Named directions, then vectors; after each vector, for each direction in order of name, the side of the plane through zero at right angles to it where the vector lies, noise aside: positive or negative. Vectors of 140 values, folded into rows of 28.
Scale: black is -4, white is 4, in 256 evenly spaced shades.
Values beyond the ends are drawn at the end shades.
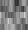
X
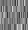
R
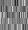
positive, positive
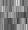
positive, negative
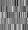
positive, positive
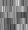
positive, negative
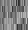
negative, positive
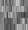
positive, negative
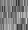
negative, positive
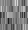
negative, negative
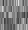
positive, negative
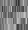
negative, positive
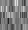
negative, negative
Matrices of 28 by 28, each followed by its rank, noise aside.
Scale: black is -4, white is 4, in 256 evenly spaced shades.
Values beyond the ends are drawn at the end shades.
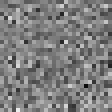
six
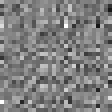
four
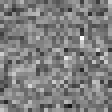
six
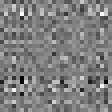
three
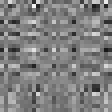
two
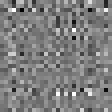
three
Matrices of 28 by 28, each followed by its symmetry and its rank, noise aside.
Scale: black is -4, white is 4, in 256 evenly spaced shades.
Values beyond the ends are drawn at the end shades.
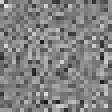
symmetric, rank seven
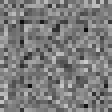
symmetric, rank seven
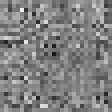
no symmetry, rank five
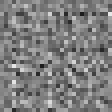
antisymmetric, rank six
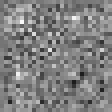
symmetric, rank five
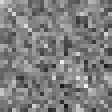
symmetric, rank six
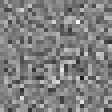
no symmetry, rank seven
